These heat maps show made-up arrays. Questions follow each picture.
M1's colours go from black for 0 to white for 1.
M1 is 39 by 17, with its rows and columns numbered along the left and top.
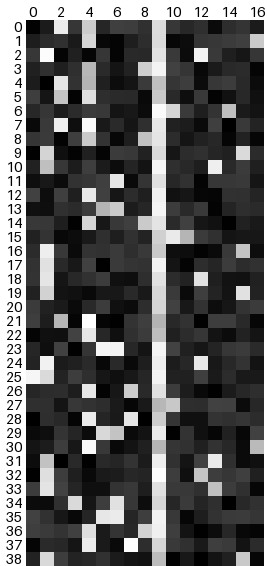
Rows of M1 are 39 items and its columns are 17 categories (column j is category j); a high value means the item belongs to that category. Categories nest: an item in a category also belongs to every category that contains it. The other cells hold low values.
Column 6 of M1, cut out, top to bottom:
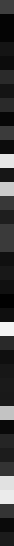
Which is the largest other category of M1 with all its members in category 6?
5
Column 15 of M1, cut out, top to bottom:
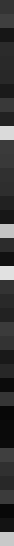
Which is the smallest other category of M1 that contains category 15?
1
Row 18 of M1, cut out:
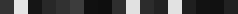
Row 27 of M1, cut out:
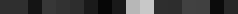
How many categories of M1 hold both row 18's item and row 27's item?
1
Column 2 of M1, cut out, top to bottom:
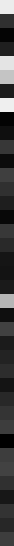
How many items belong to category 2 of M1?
5
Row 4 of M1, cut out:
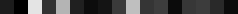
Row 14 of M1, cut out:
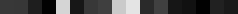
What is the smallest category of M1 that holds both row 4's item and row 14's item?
4
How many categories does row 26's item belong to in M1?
3
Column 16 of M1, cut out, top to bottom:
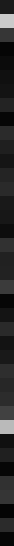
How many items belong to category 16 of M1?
2
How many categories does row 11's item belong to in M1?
2
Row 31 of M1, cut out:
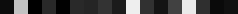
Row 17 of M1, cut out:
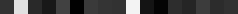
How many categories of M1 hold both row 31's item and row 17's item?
2
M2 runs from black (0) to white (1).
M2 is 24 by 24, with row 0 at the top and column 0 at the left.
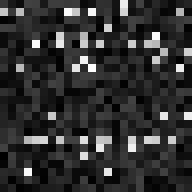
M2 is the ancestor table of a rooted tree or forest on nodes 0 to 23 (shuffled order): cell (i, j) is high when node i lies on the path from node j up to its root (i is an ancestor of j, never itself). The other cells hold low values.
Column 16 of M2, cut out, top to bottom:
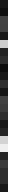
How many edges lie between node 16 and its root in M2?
3
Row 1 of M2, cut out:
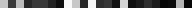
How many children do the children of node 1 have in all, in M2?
5
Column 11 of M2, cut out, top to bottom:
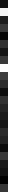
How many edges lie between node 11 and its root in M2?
2
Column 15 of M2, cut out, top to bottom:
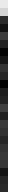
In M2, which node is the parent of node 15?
0
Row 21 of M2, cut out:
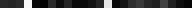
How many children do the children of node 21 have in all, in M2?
1
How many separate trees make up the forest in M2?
3
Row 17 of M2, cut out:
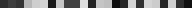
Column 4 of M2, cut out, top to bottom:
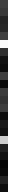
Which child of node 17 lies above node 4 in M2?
5
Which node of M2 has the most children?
8
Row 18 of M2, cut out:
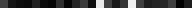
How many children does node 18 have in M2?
2
